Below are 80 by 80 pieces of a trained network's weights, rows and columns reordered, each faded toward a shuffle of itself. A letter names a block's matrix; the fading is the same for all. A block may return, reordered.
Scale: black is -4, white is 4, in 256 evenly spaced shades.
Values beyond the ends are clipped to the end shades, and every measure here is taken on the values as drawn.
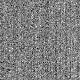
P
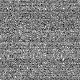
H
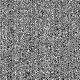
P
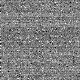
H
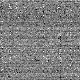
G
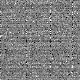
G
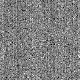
P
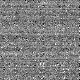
G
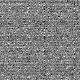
G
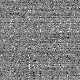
H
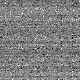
G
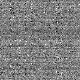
H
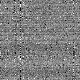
G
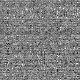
H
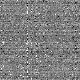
G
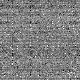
G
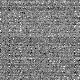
G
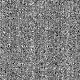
P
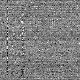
G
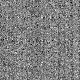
P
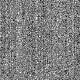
P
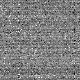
G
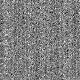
P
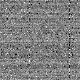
G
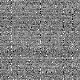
G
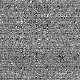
G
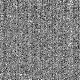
P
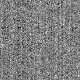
P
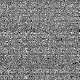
H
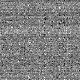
H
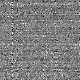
G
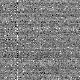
G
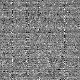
G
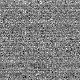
H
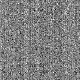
P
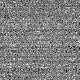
H
